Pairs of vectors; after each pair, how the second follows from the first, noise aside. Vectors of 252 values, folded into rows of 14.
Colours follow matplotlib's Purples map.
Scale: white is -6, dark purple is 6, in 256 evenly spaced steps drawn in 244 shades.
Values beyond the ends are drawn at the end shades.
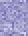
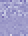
negated, partly zeroed.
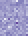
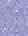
wrapped around, shrunk.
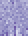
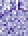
wrapped around, negated, scaled up.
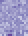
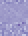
wrapped around, partly zeroed.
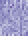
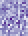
wrapped around, negated, scaled up.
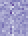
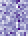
wrapped around, negated, scaled up.
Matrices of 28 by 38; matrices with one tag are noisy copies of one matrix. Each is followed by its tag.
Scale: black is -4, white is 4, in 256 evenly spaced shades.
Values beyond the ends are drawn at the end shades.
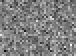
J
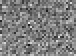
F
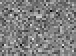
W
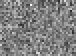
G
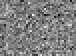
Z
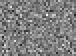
W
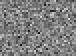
W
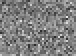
F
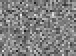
W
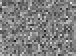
F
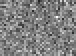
G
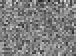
G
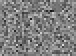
W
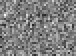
Z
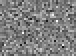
W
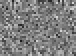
G
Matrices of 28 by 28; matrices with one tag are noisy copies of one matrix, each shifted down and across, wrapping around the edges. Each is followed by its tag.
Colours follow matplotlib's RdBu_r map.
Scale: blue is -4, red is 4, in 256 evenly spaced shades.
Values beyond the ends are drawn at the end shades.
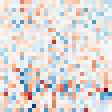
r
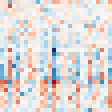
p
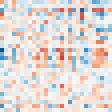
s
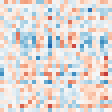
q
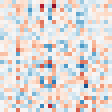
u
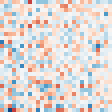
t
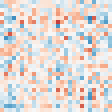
u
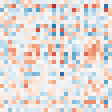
s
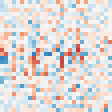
r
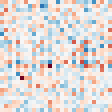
t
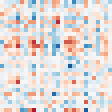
s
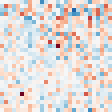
r
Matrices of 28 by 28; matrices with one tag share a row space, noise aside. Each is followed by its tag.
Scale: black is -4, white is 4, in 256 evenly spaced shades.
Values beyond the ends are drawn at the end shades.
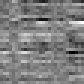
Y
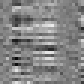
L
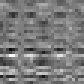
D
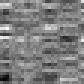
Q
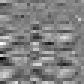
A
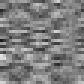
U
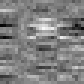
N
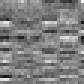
Q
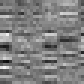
Q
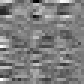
A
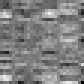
Q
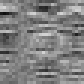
N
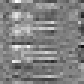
L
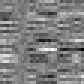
N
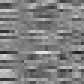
N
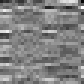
Q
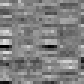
Q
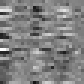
A
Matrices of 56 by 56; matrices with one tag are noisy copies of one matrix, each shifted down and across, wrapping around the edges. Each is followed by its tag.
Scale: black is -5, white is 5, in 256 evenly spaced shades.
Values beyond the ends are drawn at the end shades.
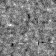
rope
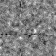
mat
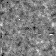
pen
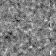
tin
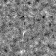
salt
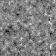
tin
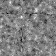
mat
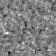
rope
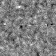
rope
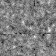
mat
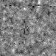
mat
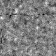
mat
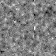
tin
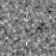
tin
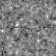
mat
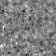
salt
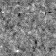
rope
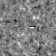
pen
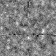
mat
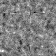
rope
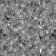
tin
